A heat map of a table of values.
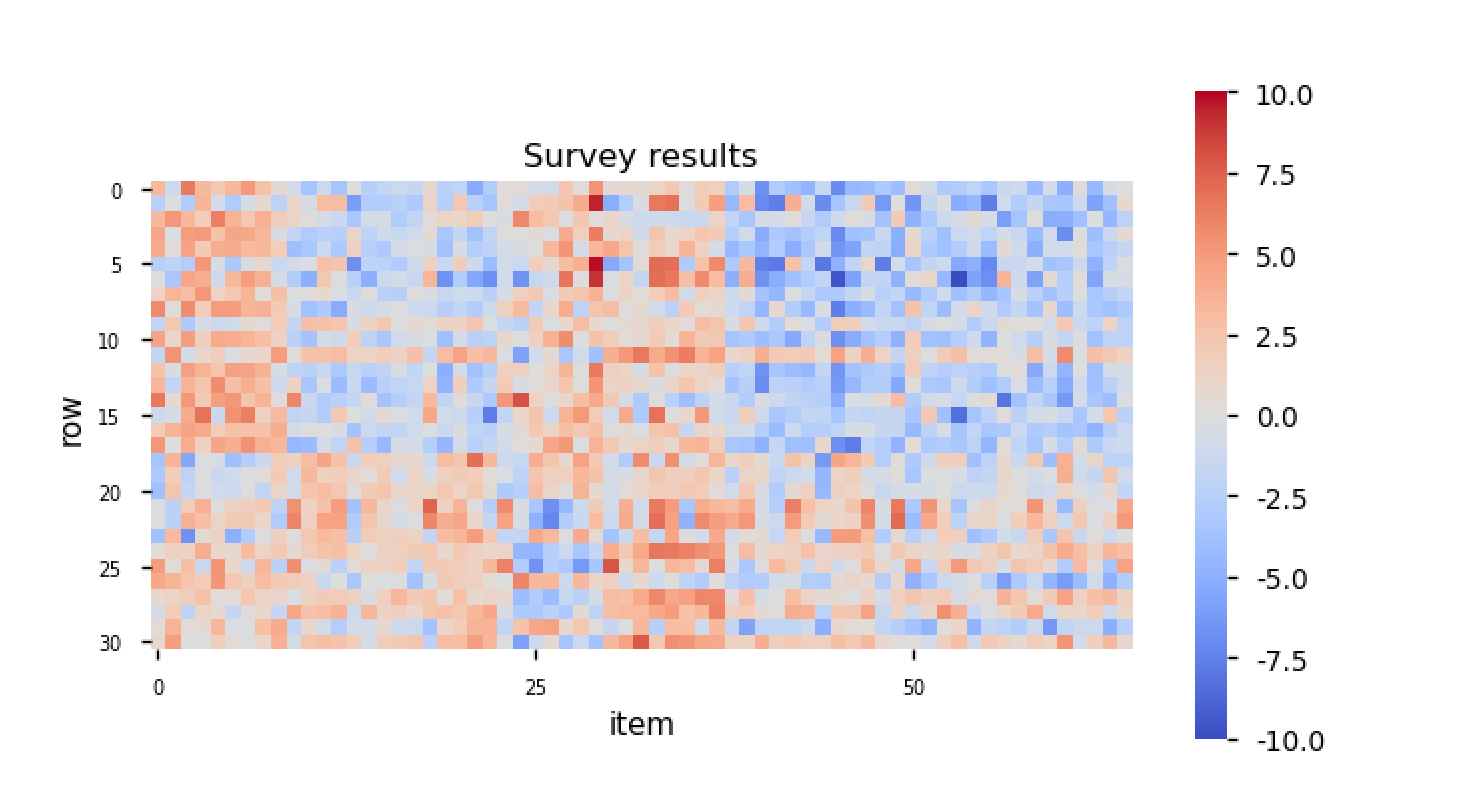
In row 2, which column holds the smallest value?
56
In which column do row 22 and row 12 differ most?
49
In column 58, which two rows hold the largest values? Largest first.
21, 28
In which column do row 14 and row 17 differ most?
9
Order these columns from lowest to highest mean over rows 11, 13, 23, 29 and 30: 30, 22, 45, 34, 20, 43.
43, 30, 45, 22, 20, 34
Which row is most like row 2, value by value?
26
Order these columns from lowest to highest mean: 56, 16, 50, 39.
50, 56, 16, 39
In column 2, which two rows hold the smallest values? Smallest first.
23, 18
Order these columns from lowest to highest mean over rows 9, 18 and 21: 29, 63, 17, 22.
63, 22, 17, 29
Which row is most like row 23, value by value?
18
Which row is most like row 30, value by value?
11
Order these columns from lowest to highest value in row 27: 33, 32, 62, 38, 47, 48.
48, 38, 47, 62, 32, 33
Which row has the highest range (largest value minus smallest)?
6
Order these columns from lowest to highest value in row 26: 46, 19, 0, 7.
46, 19, 7, 0
